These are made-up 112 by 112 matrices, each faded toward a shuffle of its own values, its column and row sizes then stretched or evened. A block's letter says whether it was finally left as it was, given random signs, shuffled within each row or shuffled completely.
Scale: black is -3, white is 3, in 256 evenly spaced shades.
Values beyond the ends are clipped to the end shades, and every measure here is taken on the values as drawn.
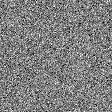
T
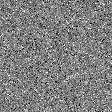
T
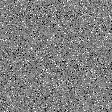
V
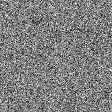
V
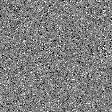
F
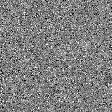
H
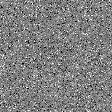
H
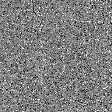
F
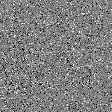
F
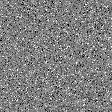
T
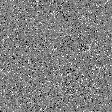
F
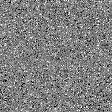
H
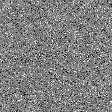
V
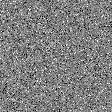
T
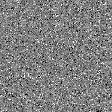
H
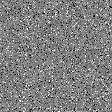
H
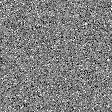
T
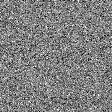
V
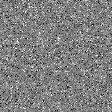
H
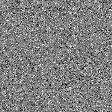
F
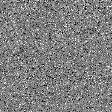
F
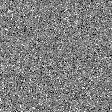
V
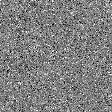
F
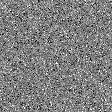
T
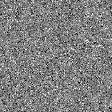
H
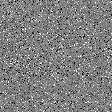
H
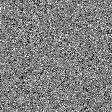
T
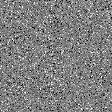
H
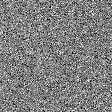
V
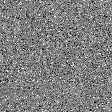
V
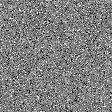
T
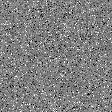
V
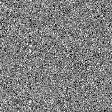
H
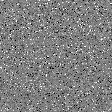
V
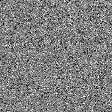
H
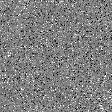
H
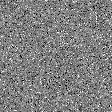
T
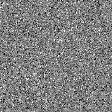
H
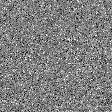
V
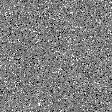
F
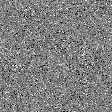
V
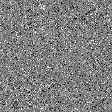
H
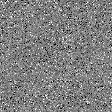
H
